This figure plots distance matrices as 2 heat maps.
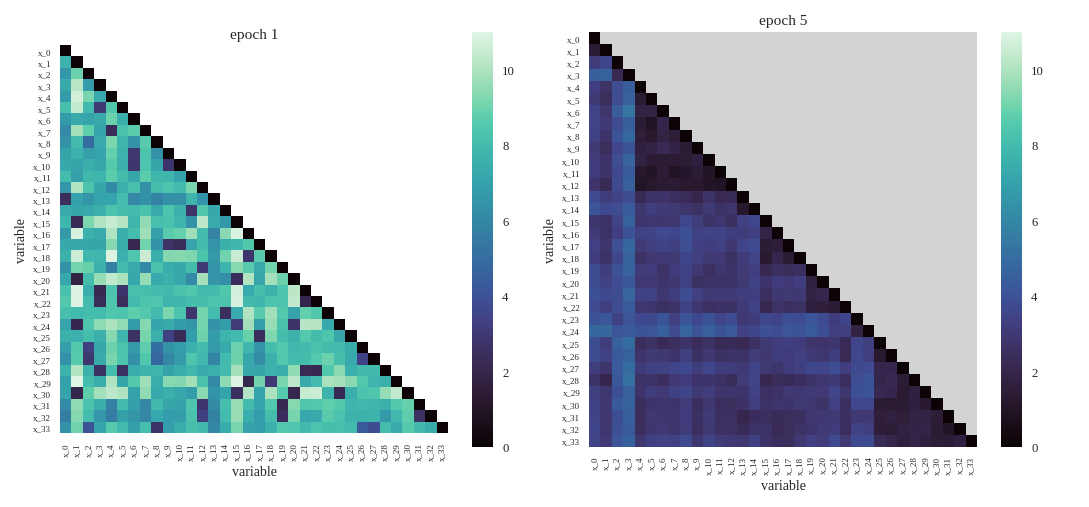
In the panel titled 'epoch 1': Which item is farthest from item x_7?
x_18
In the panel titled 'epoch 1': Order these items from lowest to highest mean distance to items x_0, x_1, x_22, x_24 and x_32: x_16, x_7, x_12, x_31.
x_31, x_12, x_7, x_16
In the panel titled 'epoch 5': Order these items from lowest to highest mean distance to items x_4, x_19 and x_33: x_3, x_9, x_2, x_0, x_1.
x_9, x_1, x_0, x_2, x_3
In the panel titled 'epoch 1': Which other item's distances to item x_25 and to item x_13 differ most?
x_0
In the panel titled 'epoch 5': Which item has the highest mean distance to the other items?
x_3
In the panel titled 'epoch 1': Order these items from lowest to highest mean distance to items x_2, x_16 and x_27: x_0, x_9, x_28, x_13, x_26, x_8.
x_26, x_8, x_13, x_0, x_9, x_28
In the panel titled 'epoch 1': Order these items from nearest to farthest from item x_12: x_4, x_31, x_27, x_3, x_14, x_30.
x_31, x_4, x_3, x_27, x_14, x_30
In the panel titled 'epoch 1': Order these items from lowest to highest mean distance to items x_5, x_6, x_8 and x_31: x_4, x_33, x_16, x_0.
x_33, x_0, x_16, x_4
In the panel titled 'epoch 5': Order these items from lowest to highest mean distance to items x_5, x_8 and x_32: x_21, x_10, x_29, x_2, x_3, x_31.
x_10, x_31, x_29, x_21, x_2, x_3
